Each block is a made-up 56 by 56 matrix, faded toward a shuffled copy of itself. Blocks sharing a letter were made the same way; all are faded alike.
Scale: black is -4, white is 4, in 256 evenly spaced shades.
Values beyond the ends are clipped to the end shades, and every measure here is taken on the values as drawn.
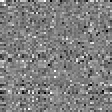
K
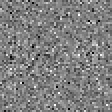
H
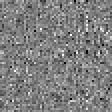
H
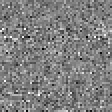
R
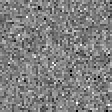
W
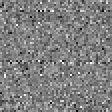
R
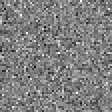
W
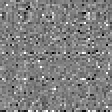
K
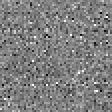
H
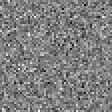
R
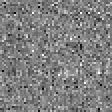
H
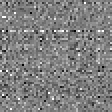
K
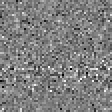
R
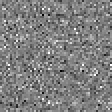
H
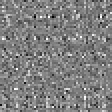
K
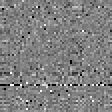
K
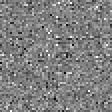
H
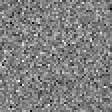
W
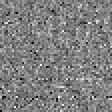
R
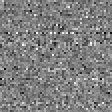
R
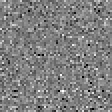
H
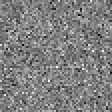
W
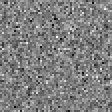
W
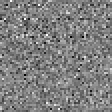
R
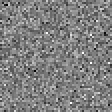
W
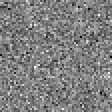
W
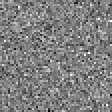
W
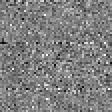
R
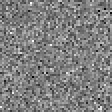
W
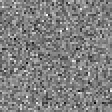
R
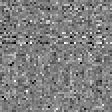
K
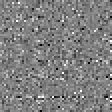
K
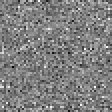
R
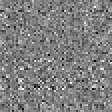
K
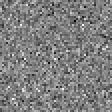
W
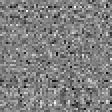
K
